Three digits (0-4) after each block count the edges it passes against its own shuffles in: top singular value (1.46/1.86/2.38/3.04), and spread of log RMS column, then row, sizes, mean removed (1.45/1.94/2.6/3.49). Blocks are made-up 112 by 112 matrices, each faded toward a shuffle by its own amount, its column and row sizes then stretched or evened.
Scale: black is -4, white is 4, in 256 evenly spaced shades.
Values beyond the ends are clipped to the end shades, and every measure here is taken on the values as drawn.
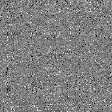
2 2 1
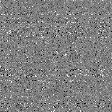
2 2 3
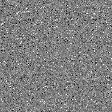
0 1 1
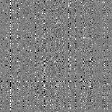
3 4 2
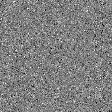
1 1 0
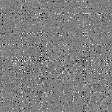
2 2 3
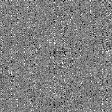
2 3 0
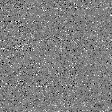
0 1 2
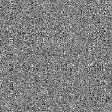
2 2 1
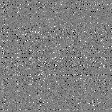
1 1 3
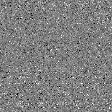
1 0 2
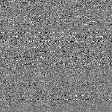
0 0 4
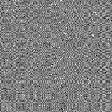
4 1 0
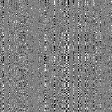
4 4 1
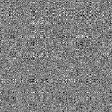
3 2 3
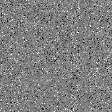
0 2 1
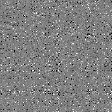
2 2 2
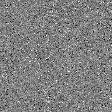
0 1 0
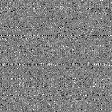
3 0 3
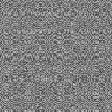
4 1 1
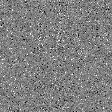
0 1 0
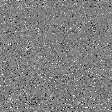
1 0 2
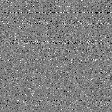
2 0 3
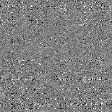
2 2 3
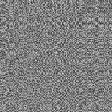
4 1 1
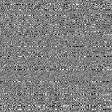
3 0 4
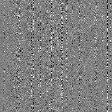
2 4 1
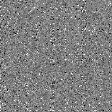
1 2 1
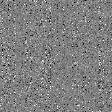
0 3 0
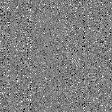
0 3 0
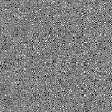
3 2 1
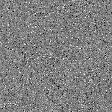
1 0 0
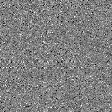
2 0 1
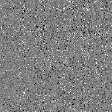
1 3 1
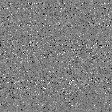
0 0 2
